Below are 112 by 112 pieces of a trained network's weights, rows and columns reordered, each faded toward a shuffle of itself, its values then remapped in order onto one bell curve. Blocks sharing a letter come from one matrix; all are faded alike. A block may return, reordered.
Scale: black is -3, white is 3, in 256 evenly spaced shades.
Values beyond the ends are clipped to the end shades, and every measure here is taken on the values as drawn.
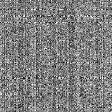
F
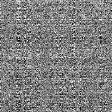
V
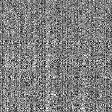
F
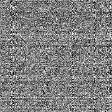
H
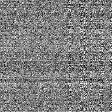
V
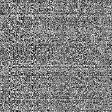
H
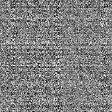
V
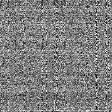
H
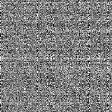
V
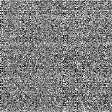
H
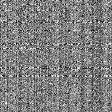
F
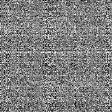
V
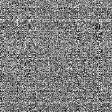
H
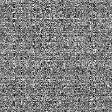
V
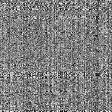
F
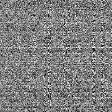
V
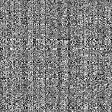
F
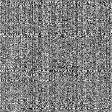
F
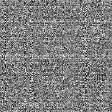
H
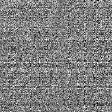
V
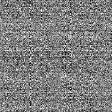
H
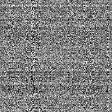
V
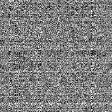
V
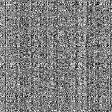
F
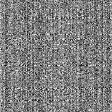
F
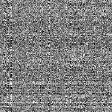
V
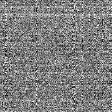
H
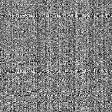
F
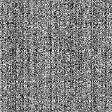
F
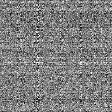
V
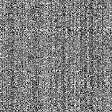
F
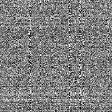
H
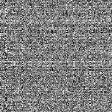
H
